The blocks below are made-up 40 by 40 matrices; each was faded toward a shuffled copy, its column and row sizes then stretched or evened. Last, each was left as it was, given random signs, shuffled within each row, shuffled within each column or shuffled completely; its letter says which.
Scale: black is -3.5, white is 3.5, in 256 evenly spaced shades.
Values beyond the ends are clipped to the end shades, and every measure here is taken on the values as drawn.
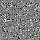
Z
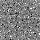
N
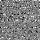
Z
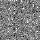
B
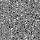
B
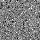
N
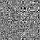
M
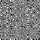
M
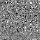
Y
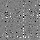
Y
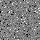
N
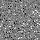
N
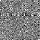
M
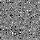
Y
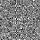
M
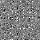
Y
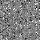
B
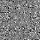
Y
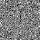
B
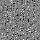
B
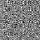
M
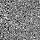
B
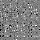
M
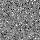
N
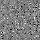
B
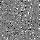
B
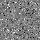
Z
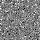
N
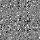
Y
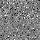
Z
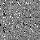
Y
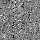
B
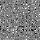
Y
